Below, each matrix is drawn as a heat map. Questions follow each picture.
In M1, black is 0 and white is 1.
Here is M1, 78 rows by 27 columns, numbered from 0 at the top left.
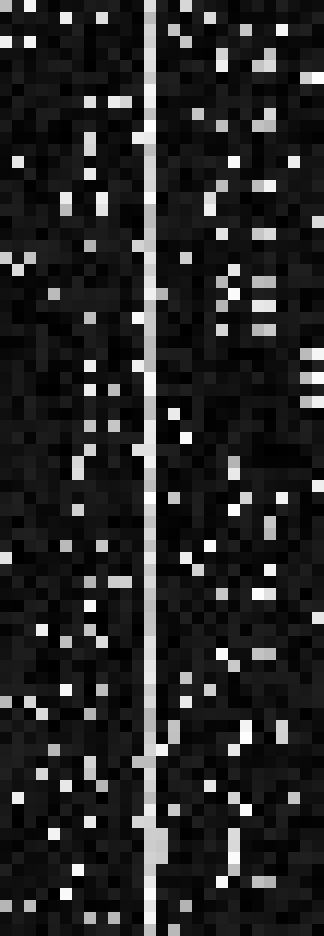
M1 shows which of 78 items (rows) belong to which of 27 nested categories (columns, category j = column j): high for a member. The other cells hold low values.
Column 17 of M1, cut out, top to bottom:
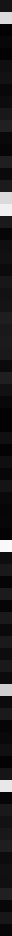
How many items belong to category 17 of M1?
6
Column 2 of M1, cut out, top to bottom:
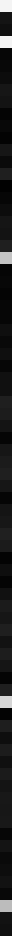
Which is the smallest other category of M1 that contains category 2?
0
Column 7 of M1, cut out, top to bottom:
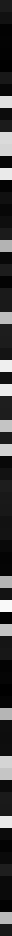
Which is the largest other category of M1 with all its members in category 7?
11
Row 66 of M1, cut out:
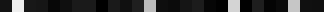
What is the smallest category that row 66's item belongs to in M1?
24
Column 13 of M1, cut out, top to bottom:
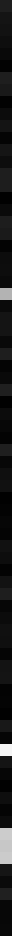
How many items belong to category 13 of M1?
5
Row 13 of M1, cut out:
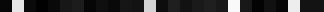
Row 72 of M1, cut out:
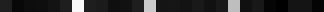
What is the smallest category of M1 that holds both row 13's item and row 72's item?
19
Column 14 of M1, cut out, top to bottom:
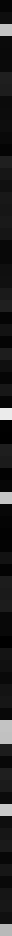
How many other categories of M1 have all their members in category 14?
2
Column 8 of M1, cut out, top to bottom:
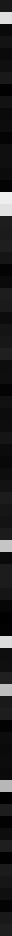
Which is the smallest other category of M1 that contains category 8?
5
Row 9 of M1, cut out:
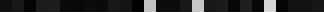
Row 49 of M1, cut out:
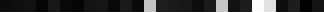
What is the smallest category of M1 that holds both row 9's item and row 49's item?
22
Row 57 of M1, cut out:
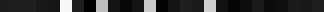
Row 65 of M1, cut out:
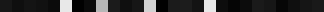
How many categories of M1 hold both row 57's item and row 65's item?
4
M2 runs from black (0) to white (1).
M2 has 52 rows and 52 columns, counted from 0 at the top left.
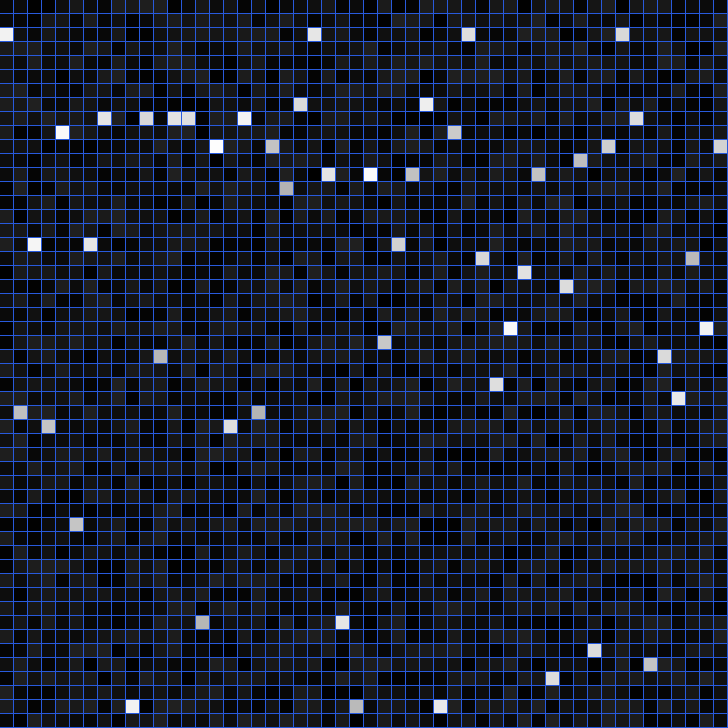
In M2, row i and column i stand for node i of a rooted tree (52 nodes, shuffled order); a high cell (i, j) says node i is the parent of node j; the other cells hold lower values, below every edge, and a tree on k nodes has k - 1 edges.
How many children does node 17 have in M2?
3
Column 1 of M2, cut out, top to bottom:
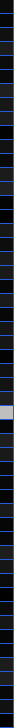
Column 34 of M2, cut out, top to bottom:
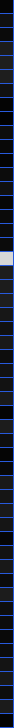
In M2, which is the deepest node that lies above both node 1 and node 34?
29
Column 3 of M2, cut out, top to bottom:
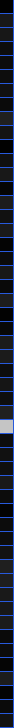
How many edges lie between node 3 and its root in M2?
3
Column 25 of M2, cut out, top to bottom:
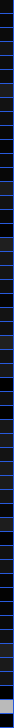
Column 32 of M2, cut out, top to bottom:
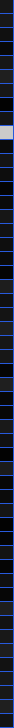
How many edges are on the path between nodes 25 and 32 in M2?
3
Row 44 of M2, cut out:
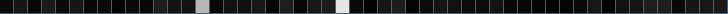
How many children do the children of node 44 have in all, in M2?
1
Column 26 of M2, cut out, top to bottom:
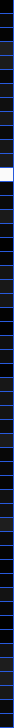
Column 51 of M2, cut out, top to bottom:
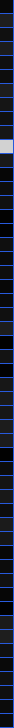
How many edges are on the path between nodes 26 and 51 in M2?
4
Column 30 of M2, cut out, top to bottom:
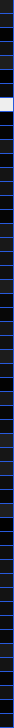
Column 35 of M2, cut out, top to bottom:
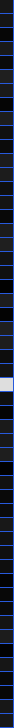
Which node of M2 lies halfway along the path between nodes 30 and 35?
2
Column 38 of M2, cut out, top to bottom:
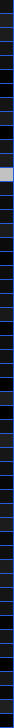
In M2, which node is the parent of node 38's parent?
8
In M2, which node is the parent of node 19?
10
